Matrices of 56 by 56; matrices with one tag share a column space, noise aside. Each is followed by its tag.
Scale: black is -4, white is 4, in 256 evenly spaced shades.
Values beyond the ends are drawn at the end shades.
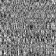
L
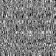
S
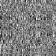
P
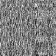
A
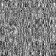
A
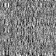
A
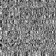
S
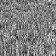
L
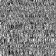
L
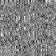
P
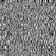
P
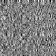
P
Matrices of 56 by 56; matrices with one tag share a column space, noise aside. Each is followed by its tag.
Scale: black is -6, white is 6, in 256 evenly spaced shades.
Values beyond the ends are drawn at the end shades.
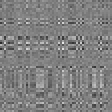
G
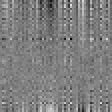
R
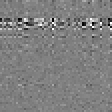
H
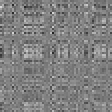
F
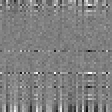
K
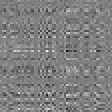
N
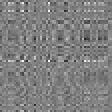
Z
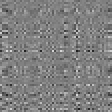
N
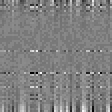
K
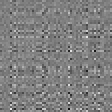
N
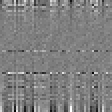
K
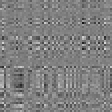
G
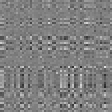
G
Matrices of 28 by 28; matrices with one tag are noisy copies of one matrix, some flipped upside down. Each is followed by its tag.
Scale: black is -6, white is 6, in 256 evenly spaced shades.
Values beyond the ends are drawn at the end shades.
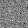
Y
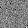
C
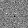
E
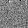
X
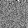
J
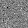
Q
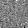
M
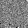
J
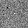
Q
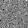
C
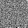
J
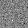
Y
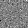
C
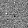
E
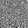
J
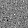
Q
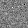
Y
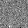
X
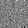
M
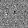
E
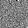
J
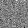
M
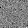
C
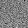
M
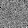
C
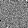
C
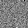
M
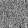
X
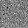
Q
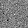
Q
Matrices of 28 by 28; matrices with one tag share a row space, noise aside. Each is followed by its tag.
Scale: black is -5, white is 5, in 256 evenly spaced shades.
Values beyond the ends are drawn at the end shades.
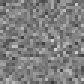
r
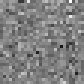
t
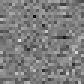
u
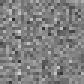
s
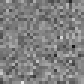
t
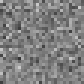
s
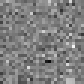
t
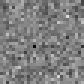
r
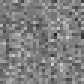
r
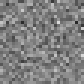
r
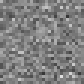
t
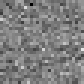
u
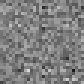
u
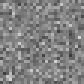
s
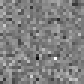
s
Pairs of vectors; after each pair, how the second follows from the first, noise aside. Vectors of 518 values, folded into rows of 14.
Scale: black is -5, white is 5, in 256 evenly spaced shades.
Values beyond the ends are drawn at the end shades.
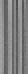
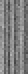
wrapped around.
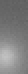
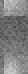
wrapped around.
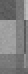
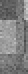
copied.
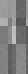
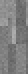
shrunk.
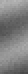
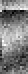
wrapped around, negated, scaled up.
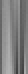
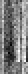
wrapped around, negated, scaled up.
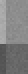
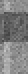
wrapped around.
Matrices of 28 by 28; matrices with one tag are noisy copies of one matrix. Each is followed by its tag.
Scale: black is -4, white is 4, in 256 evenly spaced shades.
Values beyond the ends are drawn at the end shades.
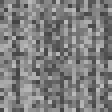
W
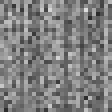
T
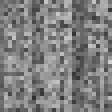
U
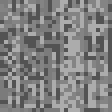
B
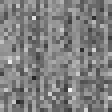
T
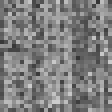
U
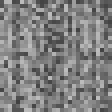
W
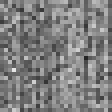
B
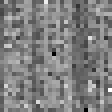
U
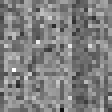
U
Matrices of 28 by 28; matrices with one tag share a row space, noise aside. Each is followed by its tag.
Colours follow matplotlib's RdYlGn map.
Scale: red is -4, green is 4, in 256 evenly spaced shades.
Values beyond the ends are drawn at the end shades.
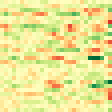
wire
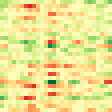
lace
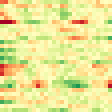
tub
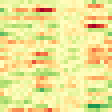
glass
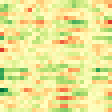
tub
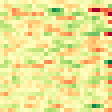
wire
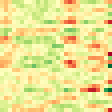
wire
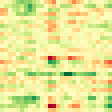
lace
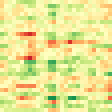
lace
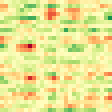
lace
